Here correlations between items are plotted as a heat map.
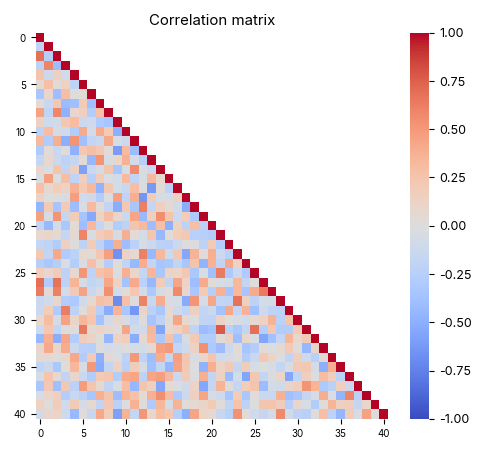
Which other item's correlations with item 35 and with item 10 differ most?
7
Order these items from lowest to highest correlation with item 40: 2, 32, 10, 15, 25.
25, 32, 2, 15, 10
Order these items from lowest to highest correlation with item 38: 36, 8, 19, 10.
8, 10, 19, 36
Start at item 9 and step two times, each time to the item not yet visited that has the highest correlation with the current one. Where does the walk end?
4
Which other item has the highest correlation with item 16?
27
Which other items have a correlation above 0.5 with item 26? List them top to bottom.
0, 2, 27
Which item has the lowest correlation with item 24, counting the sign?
36
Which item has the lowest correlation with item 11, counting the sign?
29
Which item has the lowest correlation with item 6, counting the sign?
19
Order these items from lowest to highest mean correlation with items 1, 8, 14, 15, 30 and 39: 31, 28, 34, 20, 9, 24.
24, 9, 20, 31, 28, 34
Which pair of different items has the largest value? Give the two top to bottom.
21, 31
